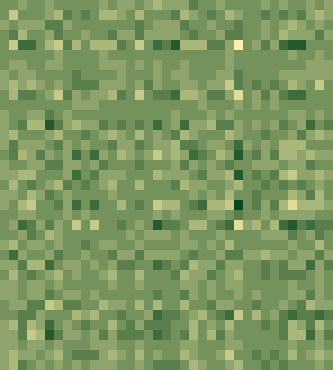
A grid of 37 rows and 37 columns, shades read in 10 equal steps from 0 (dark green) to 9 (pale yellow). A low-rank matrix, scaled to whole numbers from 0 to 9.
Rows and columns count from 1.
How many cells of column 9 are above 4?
12
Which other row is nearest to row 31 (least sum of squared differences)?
7
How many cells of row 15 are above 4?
18
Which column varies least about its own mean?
28
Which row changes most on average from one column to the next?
5
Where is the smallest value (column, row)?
27, 21
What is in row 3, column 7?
3
